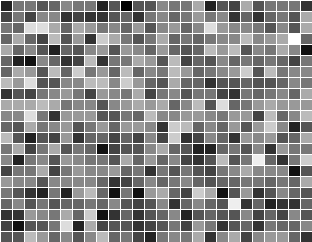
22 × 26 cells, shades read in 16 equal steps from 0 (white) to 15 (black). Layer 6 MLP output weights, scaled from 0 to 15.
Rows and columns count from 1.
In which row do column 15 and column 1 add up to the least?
13
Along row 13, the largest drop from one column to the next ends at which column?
15
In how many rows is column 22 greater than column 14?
14
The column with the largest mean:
10
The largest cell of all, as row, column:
1, 11
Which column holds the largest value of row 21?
2
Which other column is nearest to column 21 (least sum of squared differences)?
7
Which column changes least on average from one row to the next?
17
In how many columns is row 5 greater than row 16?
10
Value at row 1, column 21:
5
